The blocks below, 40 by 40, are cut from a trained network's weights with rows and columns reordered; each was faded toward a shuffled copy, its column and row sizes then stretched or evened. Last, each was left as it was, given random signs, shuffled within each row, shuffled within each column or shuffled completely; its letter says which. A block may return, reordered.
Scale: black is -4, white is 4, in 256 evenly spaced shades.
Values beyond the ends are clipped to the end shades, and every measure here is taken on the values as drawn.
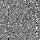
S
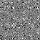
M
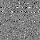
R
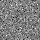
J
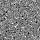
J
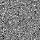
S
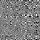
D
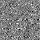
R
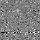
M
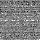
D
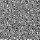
M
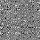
D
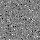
J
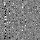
S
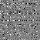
M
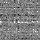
D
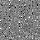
S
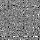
M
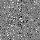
S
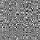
D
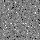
J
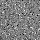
J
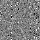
S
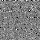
R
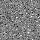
J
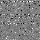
R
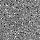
J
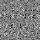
M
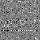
D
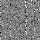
S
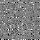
M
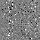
S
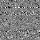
R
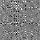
D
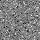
J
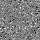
J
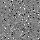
S
